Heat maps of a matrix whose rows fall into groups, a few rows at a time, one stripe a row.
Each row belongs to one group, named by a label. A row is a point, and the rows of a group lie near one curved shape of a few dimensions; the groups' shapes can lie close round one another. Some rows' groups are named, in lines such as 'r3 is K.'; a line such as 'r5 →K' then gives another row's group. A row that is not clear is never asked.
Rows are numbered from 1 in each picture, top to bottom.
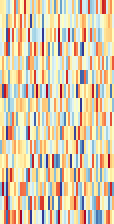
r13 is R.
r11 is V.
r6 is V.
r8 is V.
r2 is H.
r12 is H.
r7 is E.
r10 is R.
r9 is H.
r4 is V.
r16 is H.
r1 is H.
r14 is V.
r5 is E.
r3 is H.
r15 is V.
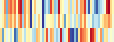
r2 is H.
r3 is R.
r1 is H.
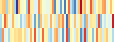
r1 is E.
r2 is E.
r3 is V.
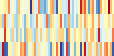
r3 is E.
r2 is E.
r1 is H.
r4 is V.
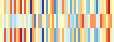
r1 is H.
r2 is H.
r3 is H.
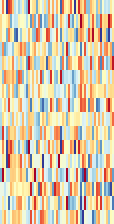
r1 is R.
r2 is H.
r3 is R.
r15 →V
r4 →V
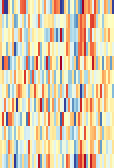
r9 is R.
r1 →V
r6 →H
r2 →R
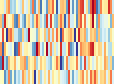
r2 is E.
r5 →V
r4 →R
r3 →R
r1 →H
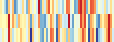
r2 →H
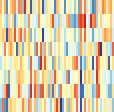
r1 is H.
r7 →V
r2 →R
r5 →V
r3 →H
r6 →V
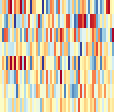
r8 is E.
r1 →H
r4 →V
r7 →E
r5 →H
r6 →E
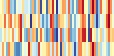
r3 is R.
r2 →H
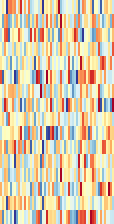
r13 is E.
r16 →R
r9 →H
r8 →E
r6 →R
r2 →E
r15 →H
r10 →R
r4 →E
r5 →H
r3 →V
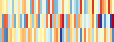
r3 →V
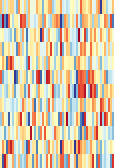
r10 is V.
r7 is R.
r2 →V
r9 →V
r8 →H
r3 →E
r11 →R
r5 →R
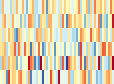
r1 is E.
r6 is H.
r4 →H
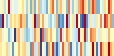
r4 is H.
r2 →V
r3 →E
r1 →H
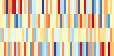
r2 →R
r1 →H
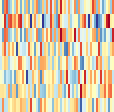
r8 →V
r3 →E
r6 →E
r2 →H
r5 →V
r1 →E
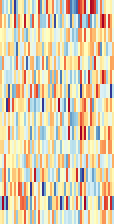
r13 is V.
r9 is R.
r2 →H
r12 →E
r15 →V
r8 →H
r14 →H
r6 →H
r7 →V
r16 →H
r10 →H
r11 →H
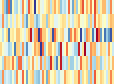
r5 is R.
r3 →V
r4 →E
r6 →E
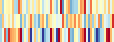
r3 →H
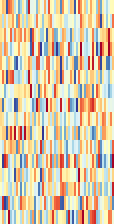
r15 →V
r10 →H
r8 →R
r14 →E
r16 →H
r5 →R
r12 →E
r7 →V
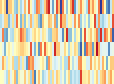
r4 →V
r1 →R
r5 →E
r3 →V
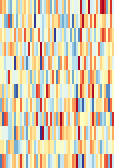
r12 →V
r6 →H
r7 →R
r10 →E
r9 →E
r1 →H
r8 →V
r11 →R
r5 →E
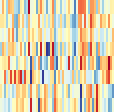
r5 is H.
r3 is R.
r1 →R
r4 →R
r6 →H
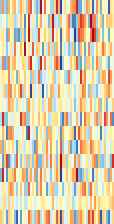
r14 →R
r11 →R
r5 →V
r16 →R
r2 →R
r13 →V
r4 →H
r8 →R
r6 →H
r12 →E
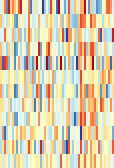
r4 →R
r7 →R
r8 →H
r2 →R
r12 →E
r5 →E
